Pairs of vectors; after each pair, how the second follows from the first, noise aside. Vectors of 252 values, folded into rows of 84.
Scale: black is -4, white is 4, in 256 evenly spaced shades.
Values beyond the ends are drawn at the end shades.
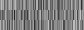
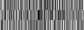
wrapped around, negated.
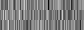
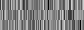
sign-scrambled.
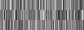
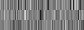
reversed, negated, partly zeroed.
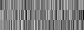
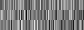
copied.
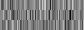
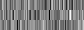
sign-scrambled.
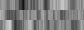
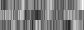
wrapped around, negated.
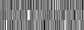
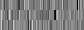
reversed, negated, partly zeroed.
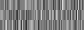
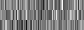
sign-scrambled.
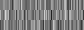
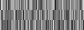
wrapped around, negated.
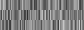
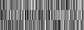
sign-scrambled.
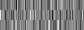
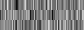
sign-scrambled.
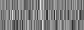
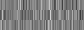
wrapped around, shrunk.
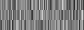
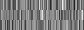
copied.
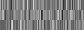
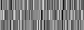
copied.
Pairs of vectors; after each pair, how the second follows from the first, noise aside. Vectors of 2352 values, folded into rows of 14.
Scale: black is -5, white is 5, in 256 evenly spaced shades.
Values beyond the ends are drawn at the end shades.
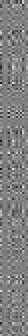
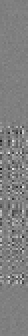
partly zeroed.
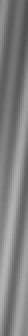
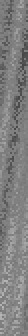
reversed, negated, partly zeroed.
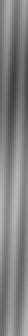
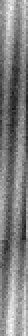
wrapped around, negated, scaled up.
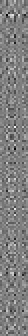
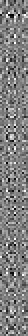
negated, scaled up.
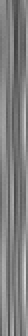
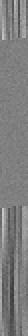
reversed, partly zeroed.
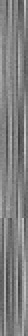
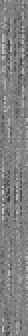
reversed, partly zeroed.
